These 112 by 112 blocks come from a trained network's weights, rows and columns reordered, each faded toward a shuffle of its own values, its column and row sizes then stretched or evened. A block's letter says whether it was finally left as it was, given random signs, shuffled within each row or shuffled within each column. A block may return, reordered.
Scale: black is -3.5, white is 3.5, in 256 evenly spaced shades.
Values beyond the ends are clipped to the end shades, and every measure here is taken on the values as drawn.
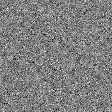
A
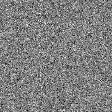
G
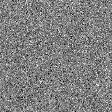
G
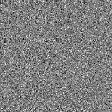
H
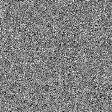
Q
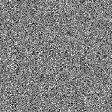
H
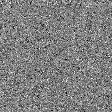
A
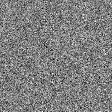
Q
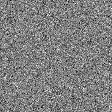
G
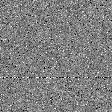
A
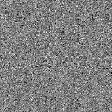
H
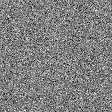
A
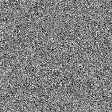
A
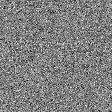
A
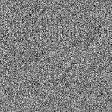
H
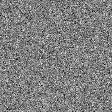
G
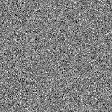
H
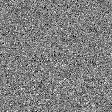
A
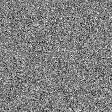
A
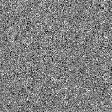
H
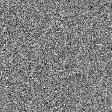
Q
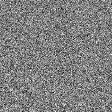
Q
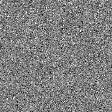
G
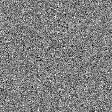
Q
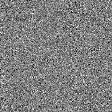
H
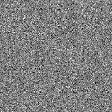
H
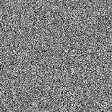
H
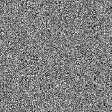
H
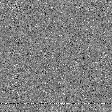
Q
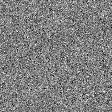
G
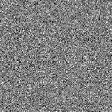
H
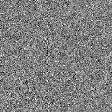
H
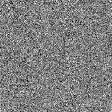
H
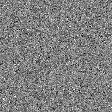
A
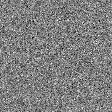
A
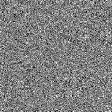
H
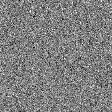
G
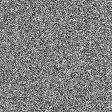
A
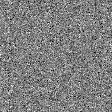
G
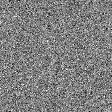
A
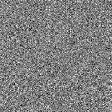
H
